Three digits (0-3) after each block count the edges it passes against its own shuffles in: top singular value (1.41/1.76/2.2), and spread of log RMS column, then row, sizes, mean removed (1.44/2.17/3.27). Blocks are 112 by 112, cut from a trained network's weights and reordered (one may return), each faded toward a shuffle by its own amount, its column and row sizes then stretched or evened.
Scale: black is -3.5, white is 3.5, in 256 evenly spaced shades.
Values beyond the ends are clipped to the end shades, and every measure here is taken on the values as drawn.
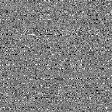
2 1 3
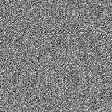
2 0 0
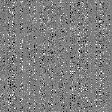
0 3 0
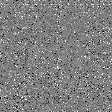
0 1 1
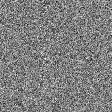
0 0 0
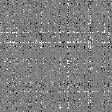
2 3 2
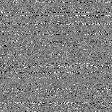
0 0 3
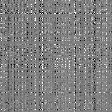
3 3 3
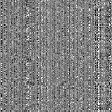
3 3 0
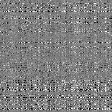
2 1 3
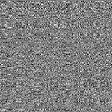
3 0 3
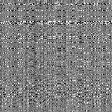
3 0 3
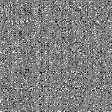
1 0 2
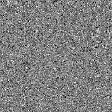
1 1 1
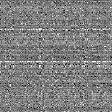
3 2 2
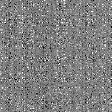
2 2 2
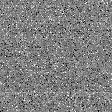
0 0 0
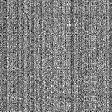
3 0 1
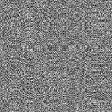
3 2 0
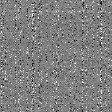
1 3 0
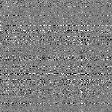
3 2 3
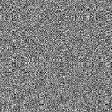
3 1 2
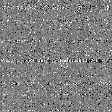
1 1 2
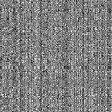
3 0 2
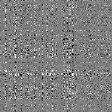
1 3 3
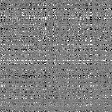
2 2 3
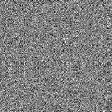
2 1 1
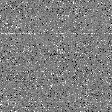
0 1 1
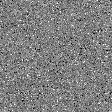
0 0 0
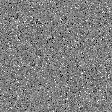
0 0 0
